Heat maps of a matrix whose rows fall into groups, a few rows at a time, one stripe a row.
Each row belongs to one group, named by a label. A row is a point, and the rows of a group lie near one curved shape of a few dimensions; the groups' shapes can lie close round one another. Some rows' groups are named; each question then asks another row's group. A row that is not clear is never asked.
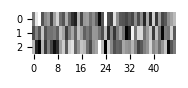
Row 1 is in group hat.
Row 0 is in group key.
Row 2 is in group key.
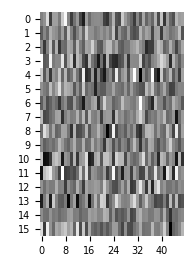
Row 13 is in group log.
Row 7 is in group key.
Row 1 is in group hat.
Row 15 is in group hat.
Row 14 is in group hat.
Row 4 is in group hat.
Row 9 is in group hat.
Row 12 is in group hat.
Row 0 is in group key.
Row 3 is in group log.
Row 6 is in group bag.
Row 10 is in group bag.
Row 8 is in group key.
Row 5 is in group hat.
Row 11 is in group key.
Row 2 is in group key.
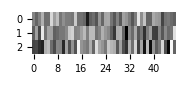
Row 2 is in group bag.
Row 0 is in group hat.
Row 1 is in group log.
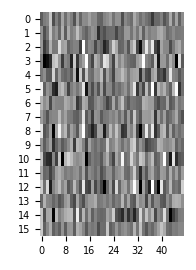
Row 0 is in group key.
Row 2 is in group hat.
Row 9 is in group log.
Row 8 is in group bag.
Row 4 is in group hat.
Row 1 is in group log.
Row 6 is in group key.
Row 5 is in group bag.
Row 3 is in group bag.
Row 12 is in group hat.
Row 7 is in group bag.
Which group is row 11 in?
hat
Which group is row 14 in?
hat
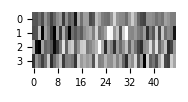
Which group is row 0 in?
bag
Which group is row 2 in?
key
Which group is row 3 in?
bag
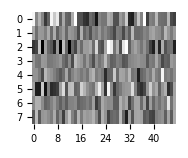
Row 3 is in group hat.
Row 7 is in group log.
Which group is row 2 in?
log
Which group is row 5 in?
key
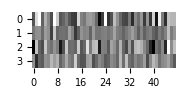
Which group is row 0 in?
key
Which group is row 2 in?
log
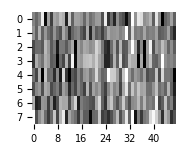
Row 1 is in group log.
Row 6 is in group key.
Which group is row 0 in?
hat
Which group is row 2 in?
hat
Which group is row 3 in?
hat
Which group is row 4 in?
log
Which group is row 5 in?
log
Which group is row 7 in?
log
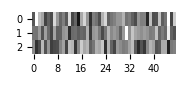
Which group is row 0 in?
bag
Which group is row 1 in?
log
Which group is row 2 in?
key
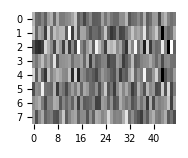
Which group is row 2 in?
bag
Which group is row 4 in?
hat
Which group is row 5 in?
key
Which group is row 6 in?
bag
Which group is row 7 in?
log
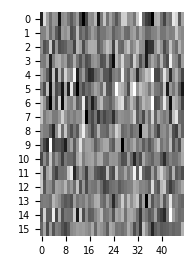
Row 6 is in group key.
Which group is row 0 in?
bag
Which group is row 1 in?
bag
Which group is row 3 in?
hat
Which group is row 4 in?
key
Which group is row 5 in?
log
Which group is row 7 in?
bag
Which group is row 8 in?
bag
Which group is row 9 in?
key
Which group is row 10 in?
log
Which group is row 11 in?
log
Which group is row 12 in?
hat
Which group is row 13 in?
hat
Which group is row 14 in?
hat
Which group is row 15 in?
log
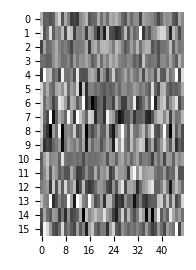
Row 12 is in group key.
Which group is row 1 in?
log
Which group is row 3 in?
bag
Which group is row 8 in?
key
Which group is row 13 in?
log
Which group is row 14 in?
hat
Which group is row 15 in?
bag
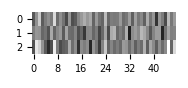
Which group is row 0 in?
key
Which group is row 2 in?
bag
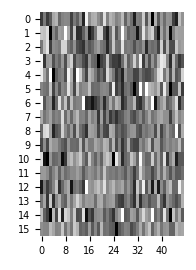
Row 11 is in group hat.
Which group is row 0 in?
bag
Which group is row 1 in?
key
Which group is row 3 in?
log
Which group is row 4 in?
log
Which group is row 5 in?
hat
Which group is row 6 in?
bag
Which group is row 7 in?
log
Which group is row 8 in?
bag
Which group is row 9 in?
hat
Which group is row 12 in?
bag
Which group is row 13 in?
log
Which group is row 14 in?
key
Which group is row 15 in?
log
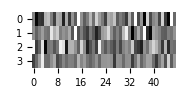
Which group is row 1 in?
hat
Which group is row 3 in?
key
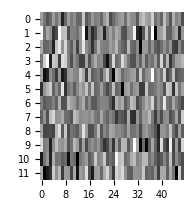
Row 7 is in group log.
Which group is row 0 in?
key
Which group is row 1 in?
bag
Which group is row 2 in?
bag
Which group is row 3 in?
key
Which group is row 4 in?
key
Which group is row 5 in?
key
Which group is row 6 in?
key
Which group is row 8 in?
bag
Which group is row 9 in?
hat
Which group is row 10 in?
log
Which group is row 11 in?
bag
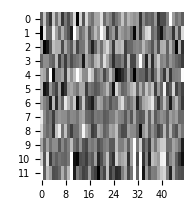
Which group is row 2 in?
bag
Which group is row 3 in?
hat
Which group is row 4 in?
log
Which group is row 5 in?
key
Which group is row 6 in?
key
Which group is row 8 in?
bag
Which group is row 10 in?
log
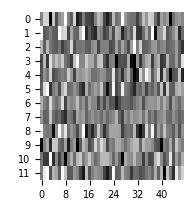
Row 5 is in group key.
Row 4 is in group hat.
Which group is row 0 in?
key
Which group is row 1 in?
bag
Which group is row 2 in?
log
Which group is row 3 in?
log
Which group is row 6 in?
log
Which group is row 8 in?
bag
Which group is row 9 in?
log
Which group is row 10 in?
key
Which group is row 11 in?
key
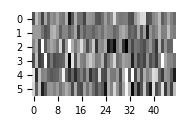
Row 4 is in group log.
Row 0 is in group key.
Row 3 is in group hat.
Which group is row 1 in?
bag
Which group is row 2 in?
log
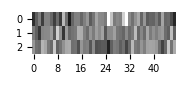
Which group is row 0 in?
log
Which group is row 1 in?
bag
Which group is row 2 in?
log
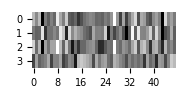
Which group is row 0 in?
key
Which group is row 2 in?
key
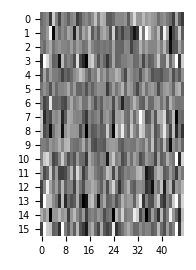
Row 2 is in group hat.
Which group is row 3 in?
bag
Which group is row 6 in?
key
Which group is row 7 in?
key
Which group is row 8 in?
key
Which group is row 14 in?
hat
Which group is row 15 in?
bag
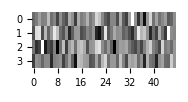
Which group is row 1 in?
key
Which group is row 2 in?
key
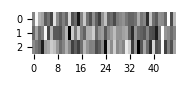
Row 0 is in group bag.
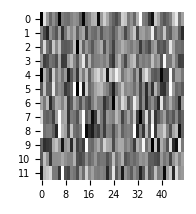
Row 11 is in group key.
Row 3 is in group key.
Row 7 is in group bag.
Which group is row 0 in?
bag
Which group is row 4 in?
log
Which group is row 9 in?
bag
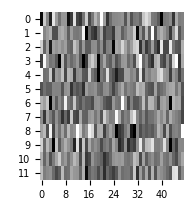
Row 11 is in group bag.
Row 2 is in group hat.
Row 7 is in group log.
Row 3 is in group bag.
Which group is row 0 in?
log
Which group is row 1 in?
bag
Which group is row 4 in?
log
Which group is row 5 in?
bag
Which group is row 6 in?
key
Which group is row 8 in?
log
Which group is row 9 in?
hat
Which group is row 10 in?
hat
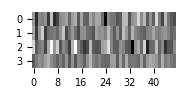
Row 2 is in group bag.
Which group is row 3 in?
hat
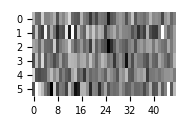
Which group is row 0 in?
log
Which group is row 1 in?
hat
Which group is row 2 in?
log
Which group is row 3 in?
log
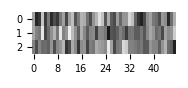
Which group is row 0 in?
key
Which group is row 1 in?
log
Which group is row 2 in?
log
